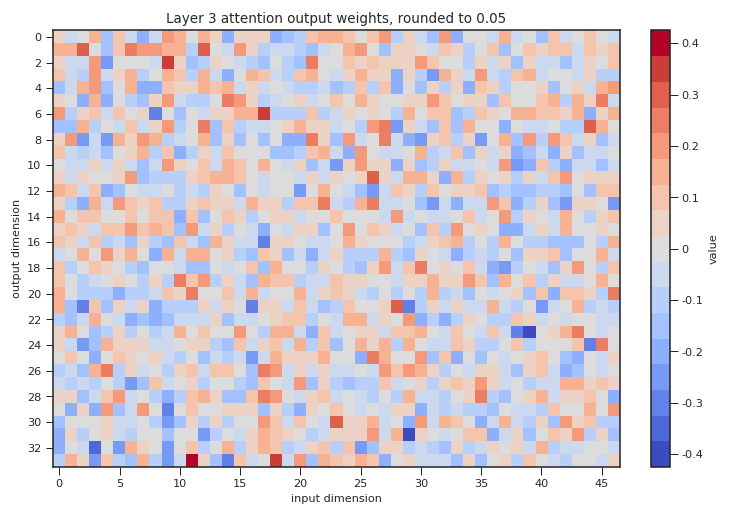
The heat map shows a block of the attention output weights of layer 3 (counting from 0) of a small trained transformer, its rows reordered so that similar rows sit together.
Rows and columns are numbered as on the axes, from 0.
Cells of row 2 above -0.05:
29
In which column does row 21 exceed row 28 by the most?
28
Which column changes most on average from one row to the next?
17
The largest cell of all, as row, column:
33, 11
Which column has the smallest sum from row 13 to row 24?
38
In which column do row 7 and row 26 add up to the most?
27
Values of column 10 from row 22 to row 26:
-0.05 0.15 0 -0.1 0.05
